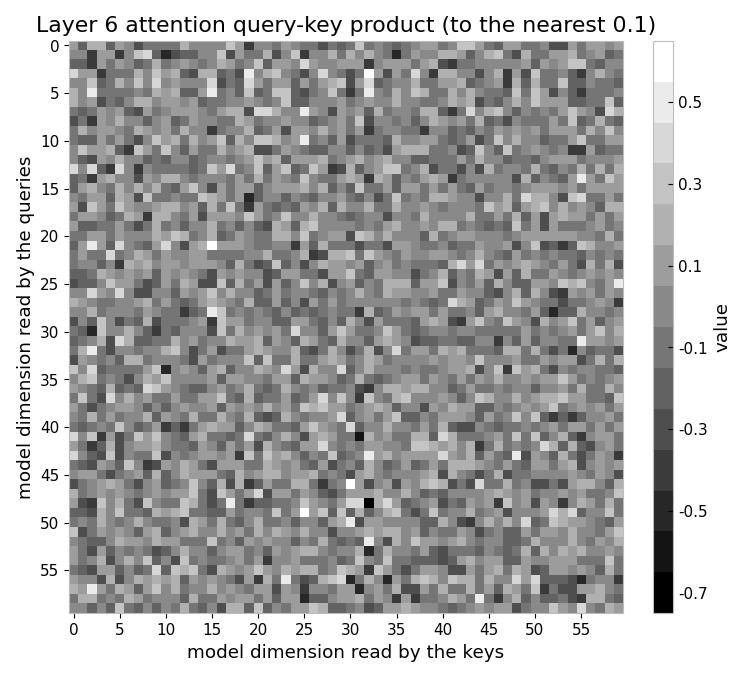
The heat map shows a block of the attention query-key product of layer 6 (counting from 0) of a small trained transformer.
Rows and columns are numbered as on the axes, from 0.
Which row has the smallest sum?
28
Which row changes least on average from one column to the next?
12
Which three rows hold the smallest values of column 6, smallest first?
11, 35, 7
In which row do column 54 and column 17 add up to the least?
32
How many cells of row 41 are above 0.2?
8
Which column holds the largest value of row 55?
9
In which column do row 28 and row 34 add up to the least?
52
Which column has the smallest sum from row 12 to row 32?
21
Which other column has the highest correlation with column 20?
55
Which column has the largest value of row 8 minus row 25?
31
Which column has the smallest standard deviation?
56
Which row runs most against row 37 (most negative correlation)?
0
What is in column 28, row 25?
-0.3
